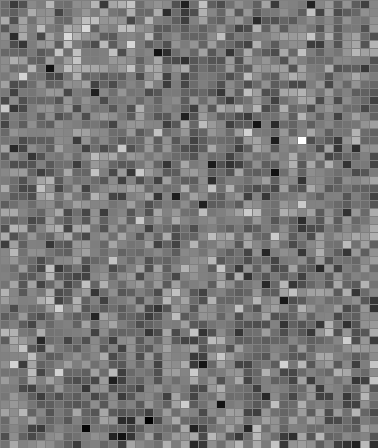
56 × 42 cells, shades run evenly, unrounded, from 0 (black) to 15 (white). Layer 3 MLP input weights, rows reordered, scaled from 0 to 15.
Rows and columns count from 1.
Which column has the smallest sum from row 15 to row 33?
31
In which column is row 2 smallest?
19
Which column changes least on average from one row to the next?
23
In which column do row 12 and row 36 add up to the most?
32
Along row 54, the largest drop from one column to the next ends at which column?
22
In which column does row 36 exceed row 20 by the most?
4
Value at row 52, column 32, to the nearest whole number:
6
